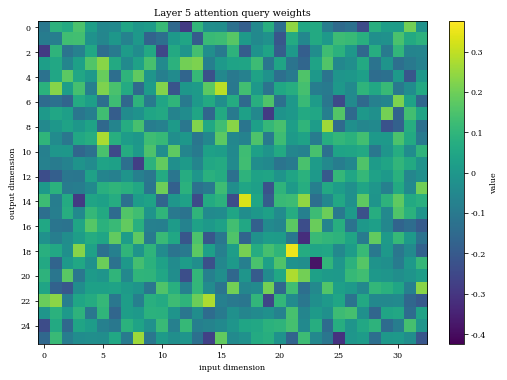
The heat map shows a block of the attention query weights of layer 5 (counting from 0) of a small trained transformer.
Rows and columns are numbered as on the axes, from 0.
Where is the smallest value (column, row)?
23, 19
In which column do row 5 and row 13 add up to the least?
11
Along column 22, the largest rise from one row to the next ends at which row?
18
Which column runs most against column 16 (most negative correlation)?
22
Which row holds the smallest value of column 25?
25
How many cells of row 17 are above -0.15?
29
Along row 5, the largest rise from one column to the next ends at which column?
5
